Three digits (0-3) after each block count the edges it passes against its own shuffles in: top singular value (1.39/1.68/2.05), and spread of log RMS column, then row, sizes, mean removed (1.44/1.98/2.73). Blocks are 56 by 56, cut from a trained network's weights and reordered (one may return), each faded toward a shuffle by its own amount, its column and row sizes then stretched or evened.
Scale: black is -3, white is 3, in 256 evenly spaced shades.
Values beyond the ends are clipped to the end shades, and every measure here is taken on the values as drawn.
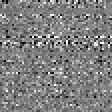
2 1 3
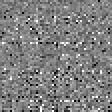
2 1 2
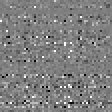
1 1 3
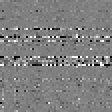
3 0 3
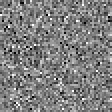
1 0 0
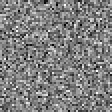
1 0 0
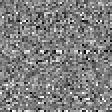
1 0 2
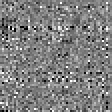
2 2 2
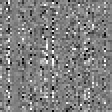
2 3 0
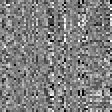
3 3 0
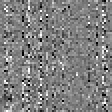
1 3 0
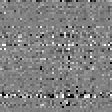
2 1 3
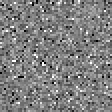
0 0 1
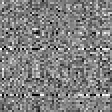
3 1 2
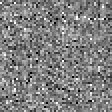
0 1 1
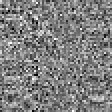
2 1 0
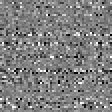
1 1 3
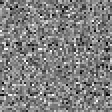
0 0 1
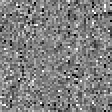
0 2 0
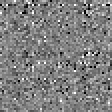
1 1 2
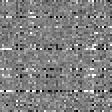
3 1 3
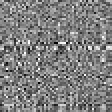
3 0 2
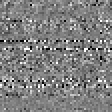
2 0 3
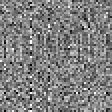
3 1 0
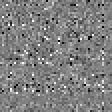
0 1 2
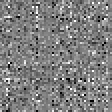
0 3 2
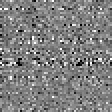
0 1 3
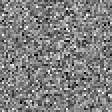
1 1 0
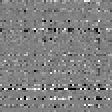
2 1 3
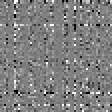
2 3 2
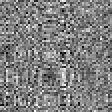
3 2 0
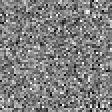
1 0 0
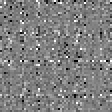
1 2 2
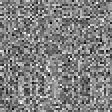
3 0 0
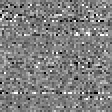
0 0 3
